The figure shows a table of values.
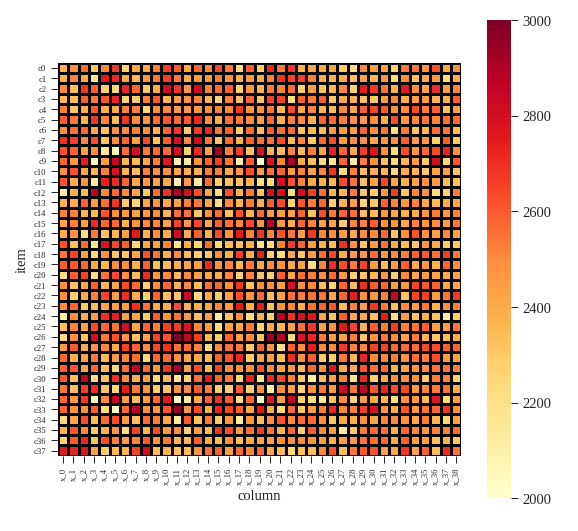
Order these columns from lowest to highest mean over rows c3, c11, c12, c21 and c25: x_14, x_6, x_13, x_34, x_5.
x_13, x_14, x_34, x_6, x_5
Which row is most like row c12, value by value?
c26
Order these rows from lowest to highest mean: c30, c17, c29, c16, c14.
c17, c30, c14, c16, c29
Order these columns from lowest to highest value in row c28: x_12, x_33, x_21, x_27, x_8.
x_8, x_21, x_12, x_33, x_27
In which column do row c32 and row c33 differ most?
x_11
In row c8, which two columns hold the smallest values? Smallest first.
x_5, x_4
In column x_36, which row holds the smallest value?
c12
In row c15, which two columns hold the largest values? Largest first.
x_20, x_3
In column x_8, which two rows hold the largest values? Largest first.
c37, c20
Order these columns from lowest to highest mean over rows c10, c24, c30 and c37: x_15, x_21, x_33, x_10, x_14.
x_10, x_15, x_33, x_14, x_21
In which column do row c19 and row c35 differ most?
x_27
